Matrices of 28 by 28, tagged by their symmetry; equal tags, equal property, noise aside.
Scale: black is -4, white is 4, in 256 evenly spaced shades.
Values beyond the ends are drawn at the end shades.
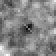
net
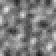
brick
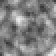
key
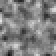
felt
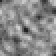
net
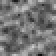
brick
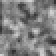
felt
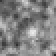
key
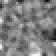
felt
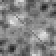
brick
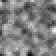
felt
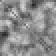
key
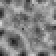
net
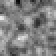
felt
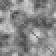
key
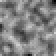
net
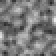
brick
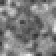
key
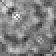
key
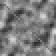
brick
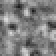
felt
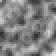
key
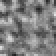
felt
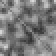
key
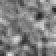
felt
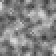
brick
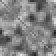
key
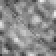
net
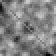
net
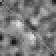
net
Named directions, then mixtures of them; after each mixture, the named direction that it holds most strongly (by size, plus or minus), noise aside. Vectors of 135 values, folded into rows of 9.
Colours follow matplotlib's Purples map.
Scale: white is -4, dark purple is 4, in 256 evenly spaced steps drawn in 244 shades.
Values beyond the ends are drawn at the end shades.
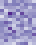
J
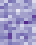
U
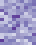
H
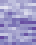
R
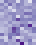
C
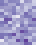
H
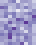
U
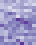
R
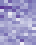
R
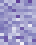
C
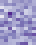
J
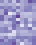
J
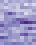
R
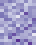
H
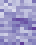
R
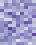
J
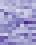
R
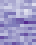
R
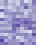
R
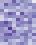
J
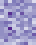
J
